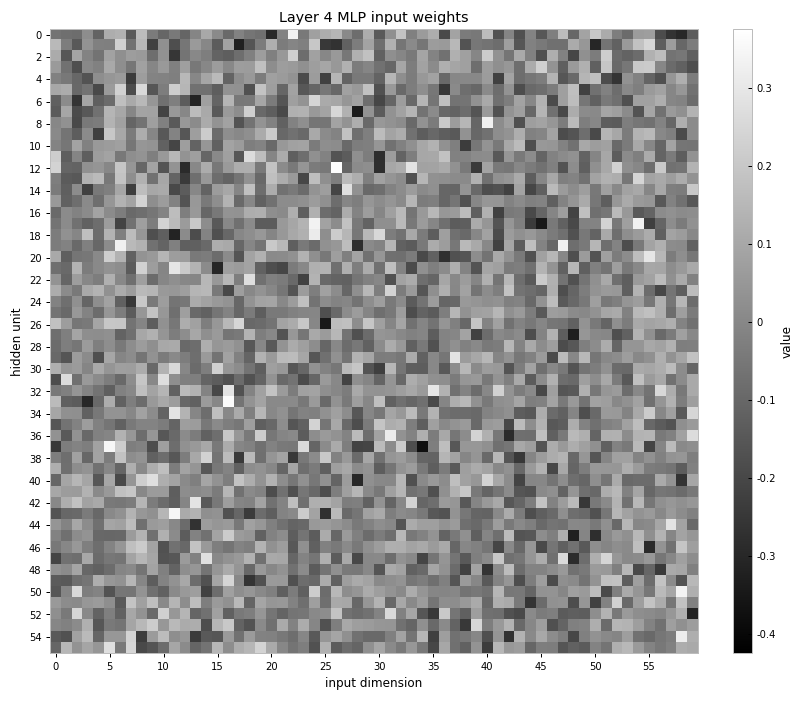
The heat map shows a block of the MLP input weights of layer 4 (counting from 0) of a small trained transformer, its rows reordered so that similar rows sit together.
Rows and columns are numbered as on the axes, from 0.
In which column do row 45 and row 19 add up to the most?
47
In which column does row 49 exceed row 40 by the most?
28
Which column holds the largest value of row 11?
18
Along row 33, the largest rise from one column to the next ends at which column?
16
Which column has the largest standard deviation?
11
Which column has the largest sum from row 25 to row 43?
54
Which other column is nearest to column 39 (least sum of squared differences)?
21
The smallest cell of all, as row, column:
37, 34
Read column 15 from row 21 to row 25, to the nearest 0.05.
-0.3 0.05 -0.05 0.05 -0.05
